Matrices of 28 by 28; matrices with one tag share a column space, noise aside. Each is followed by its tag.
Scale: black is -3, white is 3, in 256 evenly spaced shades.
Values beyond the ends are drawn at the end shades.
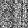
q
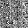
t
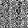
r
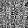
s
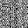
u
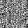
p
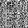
r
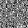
q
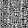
p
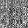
p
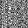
u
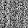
u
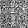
u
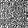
r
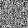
r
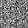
u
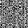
u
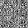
q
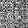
s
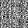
s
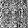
q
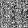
q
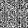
q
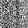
s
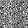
u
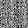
p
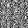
s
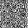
q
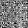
t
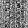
q
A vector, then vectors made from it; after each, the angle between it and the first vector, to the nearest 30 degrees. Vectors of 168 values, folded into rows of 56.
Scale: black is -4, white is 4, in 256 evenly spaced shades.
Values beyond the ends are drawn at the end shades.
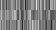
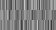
60 degrees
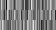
60 degrees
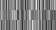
30 degrees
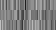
30 degrees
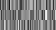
90 degrees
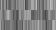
60 degrees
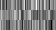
30 degrees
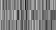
30 degrees
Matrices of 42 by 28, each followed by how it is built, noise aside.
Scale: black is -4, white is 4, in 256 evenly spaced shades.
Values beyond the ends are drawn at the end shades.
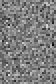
repeating rows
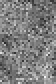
smooth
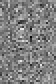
low rank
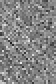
Toeplitz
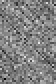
Toeplitz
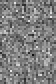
repeating columns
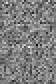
repeating columns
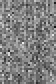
blocks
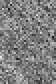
Toeplitz
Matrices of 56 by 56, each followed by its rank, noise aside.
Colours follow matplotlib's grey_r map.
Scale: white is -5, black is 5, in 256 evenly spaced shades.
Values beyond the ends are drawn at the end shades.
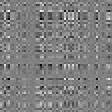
two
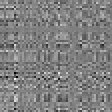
three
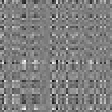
two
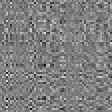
four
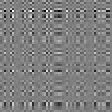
one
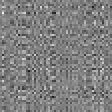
four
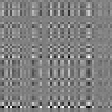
one
